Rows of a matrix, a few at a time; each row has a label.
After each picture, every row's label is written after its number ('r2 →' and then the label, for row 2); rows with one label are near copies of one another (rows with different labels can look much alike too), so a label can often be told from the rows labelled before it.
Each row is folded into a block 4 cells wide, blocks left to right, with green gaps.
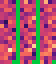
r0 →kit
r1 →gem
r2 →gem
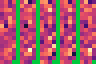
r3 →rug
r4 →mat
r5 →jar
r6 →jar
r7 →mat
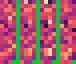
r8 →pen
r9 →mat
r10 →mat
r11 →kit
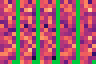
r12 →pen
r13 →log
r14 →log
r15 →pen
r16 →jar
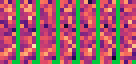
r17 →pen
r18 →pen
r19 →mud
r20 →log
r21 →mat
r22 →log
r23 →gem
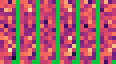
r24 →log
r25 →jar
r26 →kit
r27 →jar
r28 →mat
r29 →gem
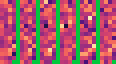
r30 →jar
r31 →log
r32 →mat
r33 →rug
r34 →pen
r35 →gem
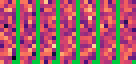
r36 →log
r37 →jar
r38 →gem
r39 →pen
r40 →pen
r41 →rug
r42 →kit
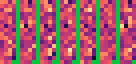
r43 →log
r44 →rug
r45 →jar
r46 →mat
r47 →log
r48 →mud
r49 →rug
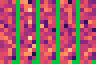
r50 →log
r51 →jar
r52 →kit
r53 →mud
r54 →kit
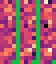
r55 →pen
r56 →gem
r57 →mat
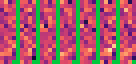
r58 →gem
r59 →log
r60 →rug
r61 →mud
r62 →kit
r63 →gem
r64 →mud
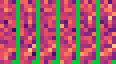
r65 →kit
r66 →jar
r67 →gem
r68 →kit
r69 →pen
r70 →pen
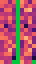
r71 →log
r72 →log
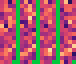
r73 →rug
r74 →pen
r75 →mat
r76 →gem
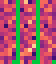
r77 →gem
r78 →gem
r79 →log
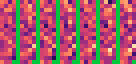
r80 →log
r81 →pen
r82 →log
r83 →jar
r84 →gem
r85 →mat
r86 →jar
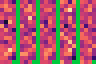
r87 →kit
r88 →pen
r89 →kit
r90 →log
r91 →log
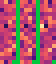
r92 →gem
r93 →log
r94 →rug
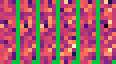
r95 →kit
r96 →rug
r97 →rug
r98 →gem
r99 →mud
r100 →mat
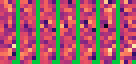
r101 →jar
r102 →mud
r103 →kit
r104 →rug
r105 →kit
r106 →mat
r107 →gem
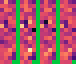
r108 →kit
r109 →kit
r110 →kit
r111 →kit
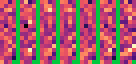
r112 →log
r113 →mat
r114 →jar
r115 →jar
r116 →mud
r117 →log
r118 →pen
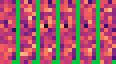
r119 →kit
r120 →pen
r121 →rug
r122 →rug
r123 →mat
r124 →log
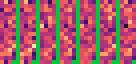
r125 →gem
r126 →gem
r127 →rug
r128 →log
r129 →kit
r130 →pen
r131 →mat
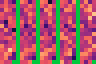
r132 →kit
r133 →mud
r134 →mud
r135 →log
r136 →pen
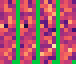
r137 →rug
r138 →rug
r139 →pen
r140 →kit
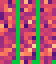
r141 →rug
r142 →gem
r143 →gem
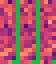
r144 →mud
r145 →mud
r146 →gem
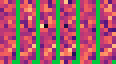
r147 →gem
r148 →pen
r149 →rug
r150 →gem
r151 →kit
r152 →pen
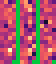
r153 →mat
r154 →jar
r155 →kit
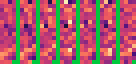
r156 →mud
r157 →mud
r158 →rug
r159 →mat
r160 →kit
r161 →mat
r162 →gem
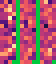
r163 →pen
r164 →kit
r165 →mat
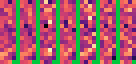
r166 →mud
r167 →mud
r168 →mat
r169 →kit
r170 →pen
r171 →log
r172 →log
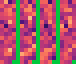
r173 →mat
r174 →pen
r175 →mud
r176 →rug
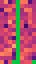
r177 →gem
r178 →mud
